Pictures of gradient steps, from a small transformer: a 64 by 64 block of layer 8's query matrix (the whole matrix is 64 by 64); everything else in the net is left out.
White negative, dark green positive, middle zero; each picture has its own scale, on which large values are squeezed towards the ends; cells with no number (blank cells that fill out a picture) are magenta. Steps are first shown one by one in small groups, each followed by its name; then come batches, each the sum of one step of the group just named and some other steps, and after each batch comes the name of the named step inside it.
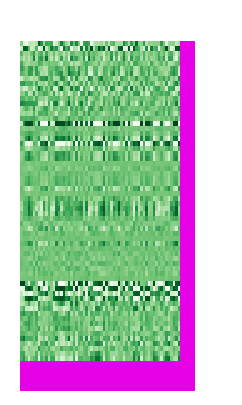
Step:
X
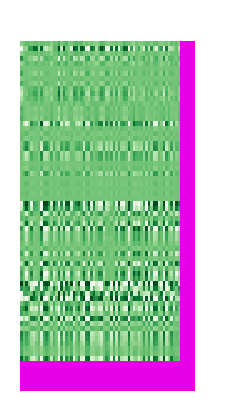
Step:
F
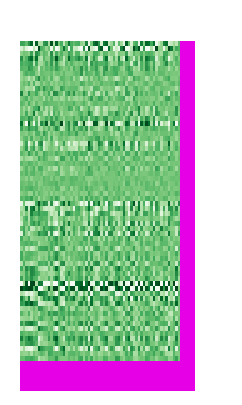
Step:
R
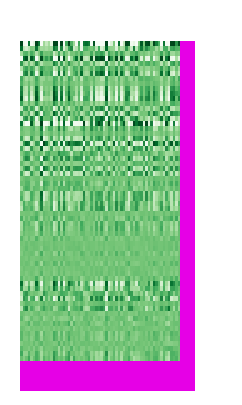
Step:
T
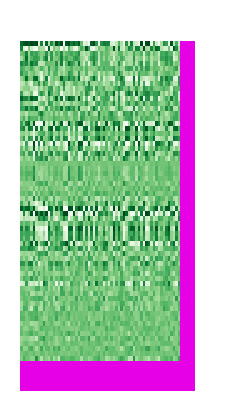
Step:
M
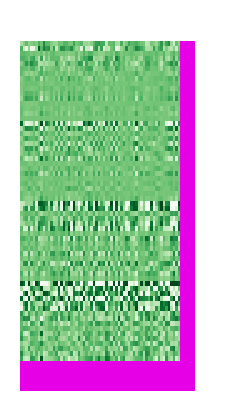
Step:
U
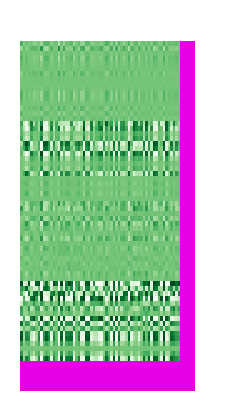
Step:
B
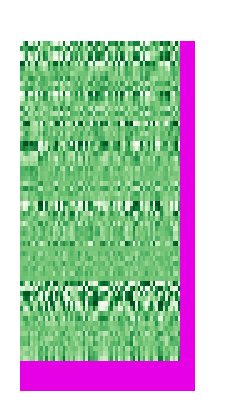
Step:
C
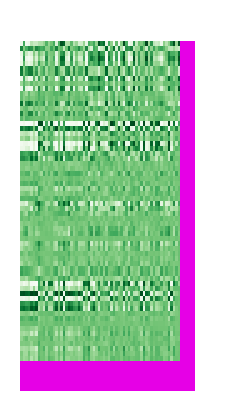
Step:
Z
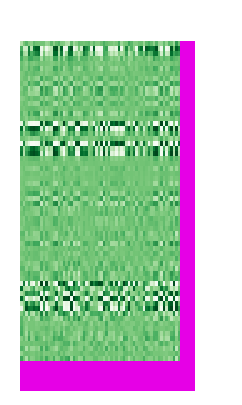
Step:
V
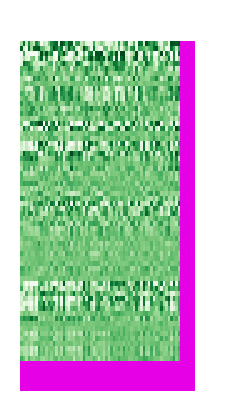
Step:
Z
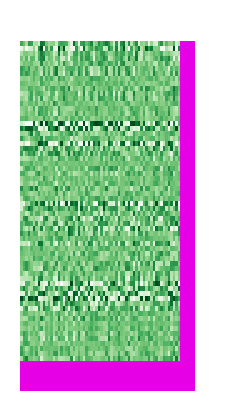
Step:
F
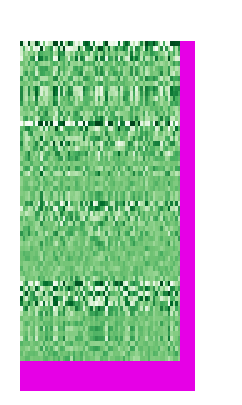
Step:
T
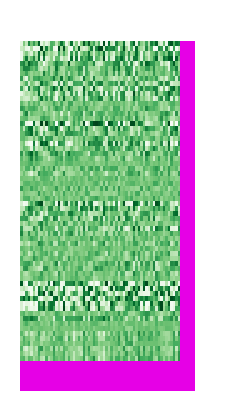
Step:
C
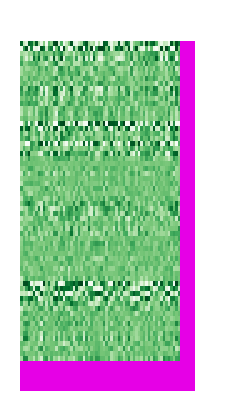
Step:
X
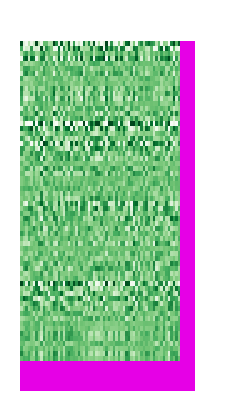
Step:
T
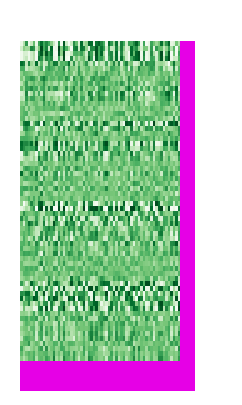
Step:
C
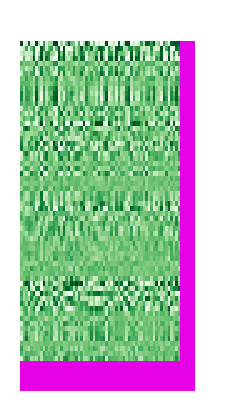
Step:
T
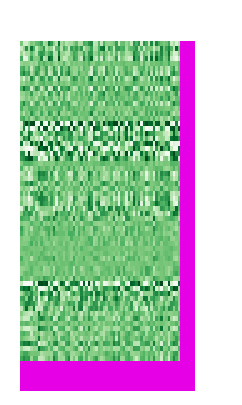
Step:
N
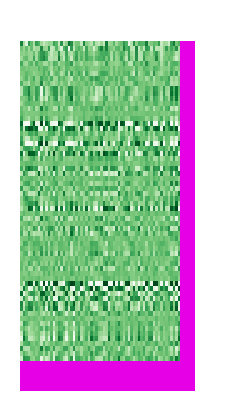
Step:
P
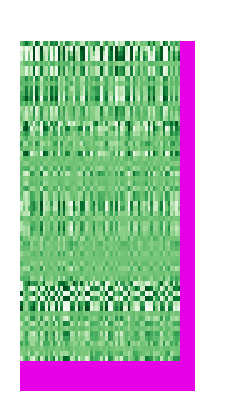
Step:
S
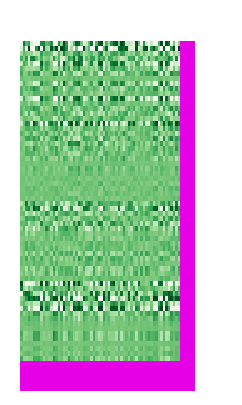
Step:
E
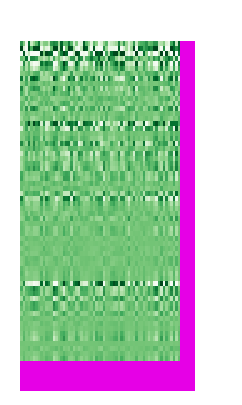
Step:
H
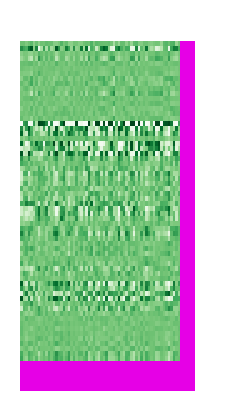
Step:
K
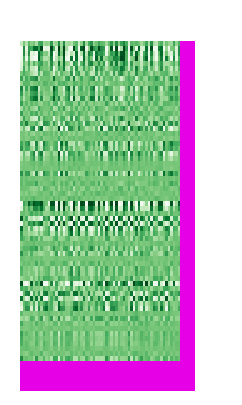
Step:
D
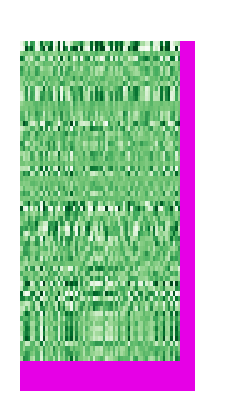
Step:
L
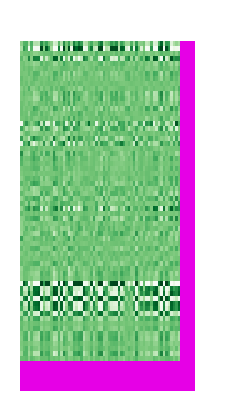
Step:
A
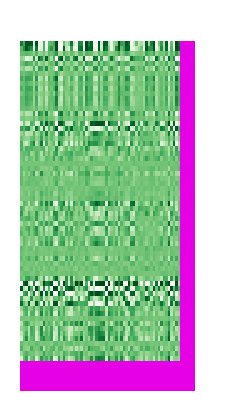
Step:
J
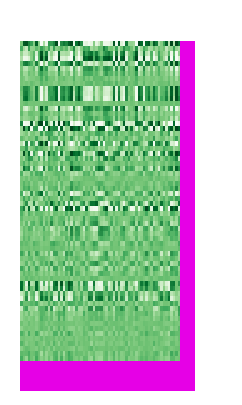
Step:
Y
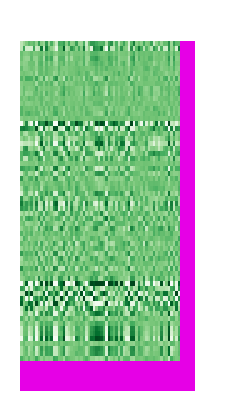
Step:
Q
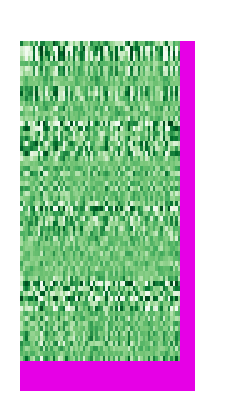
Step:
S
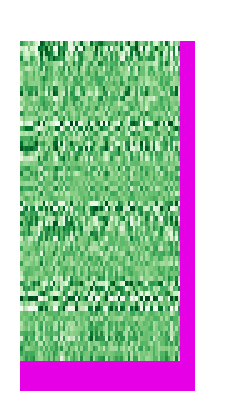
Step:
E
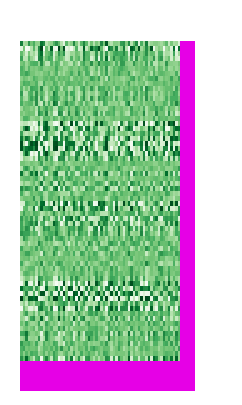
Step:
D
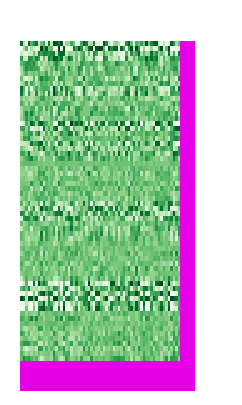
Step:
N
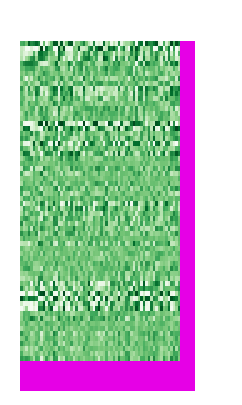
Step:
Y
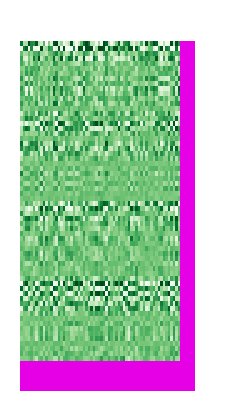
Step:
J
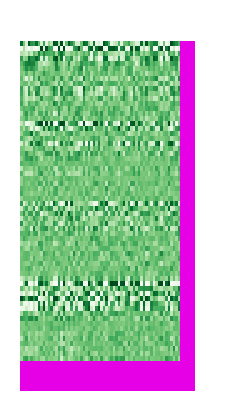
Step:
A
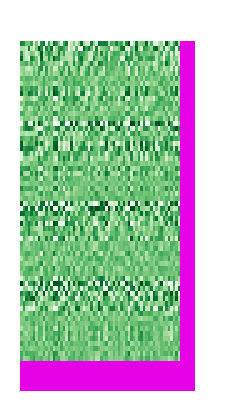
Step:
E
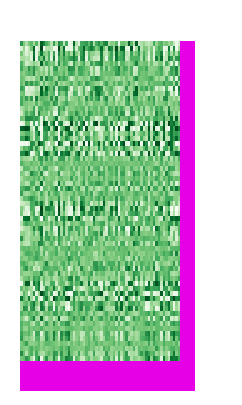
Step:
S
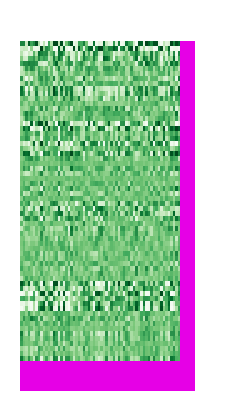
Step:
Y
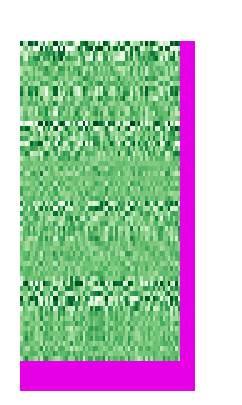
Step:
J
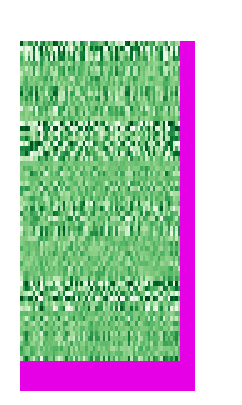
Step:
S
